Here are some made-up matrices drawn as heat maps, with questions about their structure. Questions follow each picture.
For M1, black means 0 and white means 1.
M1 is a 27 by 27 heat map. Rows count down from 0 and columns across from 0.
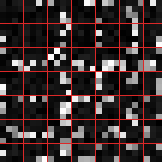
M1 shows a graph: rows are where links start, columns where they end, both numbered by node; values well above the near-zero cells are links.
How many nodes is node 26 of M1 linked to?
8
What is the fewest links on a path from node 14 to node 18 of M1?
2
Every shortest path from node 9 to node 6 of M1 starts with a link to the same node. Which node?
node 8
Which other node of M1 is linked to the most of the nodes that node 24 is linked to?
node 13
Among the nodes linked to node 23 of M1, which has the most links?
node 10
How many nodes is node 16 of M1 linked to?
9
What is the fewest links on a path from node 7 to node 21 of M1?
3
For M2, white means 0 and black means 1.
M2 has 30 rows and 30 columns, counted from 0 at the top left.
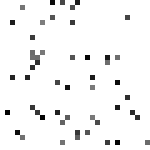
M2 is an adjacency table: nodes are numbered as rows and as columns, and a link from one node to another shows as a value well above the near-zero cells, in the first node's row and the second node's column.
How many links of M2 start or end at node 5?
1
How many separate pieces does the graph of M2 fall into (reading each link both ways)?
3
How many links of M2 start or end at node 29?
1
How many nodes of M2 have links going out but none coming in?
5
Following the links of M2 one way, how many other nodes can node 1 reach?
4
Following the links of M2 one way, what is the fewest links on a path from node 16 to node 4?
3
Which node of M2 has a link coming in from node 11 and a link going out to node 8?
node 23
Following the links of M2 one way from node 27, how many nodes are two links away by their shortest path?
5
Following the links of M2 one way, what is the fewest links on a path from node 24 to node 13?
4
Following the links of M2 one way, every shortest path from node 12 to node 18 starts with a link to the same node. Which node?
node 21
